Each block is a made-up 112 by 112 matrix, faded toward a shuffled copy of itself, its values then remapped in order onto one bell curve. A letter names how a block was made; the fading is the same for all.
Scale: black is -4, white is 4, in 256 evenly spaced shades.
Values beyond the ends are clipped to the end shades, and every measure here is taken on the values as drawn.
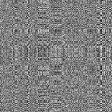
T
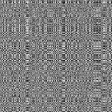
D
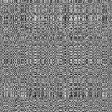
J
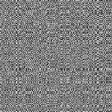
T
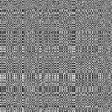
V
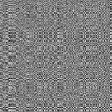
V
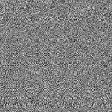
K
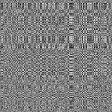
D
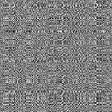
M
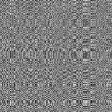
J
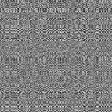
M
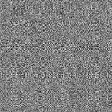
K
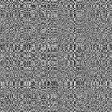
J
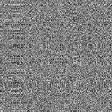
K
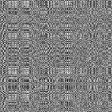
J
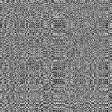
T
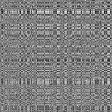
D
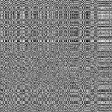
D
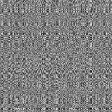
M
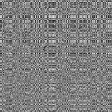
D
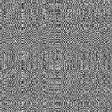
T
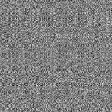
K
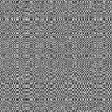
D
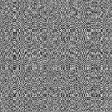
T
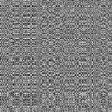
J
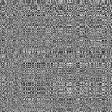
M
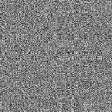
K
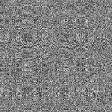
K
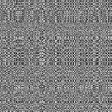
J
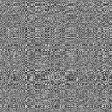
M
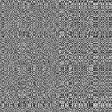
J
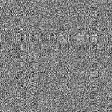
K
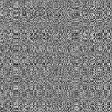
M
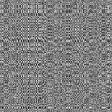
J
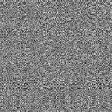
K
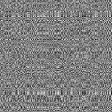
M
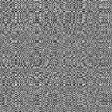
M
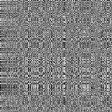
J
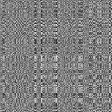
J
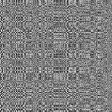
J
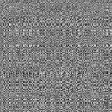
M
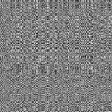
T
